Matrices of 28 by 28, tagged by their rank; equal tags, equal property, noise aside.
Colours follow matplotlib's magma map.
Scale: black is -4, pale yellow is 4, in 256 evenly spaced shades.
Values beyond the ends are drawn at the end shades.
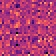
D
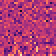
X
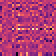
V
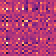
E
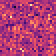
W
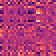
V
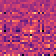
V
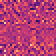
D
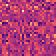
D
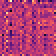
D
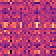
E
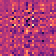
V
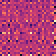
E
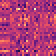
D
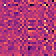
V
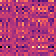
E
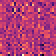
V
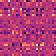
E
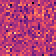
W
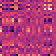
E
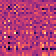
D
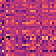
V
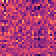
D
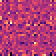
D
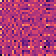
V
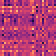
E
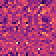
D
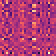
E
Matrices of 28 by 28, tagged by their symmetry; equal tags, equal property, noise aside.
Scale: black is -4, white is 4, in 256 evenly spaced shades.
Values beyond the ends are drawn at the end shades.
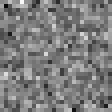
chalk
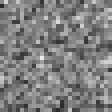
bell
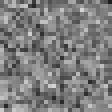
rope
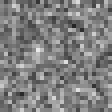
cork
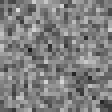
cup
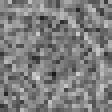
rope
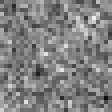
rope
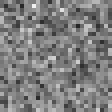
cork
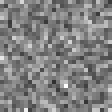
rope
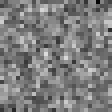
chalk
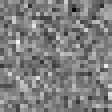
bell
